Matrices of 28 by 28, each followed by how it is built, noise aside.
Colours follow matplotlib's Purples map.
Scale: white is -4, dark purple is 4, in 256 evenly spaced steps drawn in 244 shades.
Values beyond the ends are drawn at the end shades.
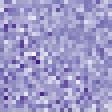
lower triangular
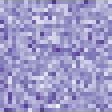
blocks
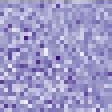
lower triangular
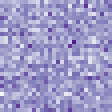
blocks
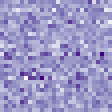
uneven rows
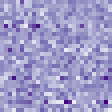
uneven rows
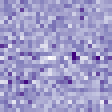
uneven rows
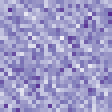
Toeplitz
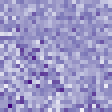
lower triangular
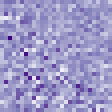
lower triangular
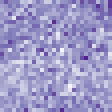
smooth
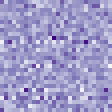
uneven rows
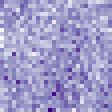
smooth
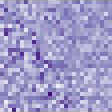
lower triangular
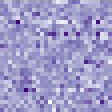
uneven rows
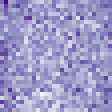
smooth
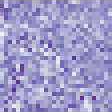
lower triangular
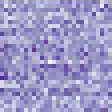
blocks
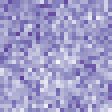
smooth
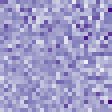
upper triangular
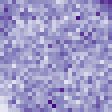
smooth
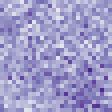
smooth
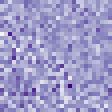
lower triangular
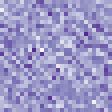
Toeplitz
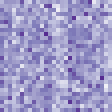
blocks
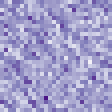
Toeplitz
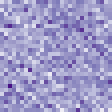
Toeplitz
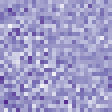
lower triangular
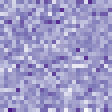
uneven rows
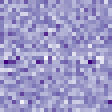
uneven rows
